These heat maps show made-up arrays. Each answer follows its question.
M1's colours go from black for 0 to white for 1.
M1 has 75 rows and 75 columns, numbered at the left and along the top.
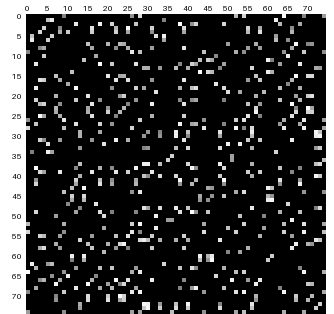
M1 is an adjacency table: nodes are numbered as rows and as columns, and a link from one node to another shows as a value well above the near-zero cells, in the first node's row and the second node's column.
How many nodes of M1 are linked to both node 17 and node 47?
2
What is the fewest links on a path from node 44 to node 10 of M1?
6
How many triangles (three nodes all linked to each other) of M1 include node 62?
6
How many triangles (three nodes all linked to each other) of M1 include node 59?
3
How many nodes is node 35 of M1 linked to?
2
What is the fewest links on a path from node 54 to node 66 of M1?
4
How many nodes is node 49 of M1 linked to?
11
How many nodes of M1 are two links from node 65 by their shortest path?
5
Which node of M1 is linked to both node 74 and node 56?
node 28
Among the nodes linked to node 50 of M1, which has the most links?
node 7
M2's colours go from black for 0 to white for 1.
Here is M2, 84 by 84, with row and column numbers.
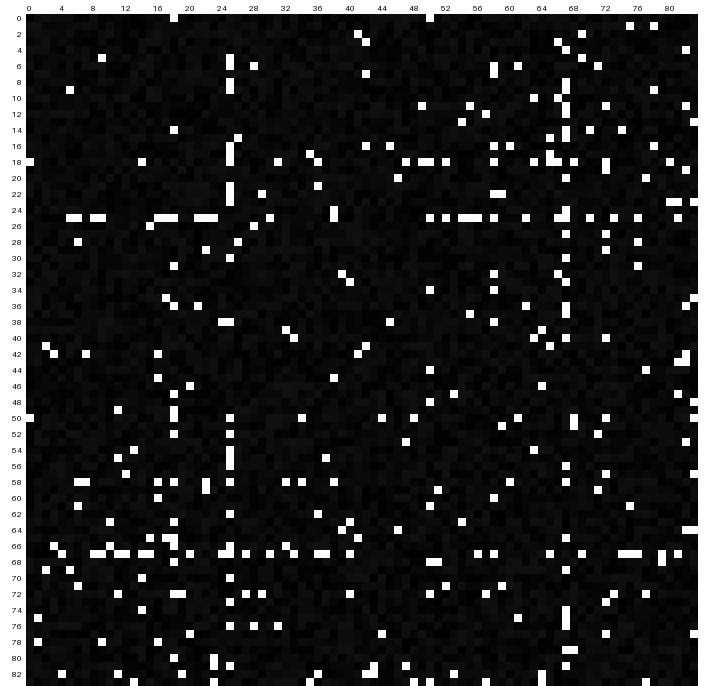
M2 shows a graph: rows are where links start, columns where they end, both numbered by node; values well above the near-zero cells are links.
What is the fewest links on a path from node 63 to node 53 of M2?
3
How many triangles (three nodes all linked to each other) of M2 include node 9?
2
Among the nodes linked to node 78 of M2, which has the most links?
node 16
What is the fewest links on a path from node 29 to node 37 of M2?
4
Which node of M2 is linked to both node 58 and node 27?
node 67
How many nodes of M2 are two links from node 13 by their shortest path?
9
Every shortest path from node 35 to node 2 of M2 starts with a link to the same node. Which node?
node 17
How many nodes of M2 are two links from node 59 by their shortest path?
6
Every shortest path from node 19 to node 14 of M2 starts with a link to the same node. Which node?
node 72
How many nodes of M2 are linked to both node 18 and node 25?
4
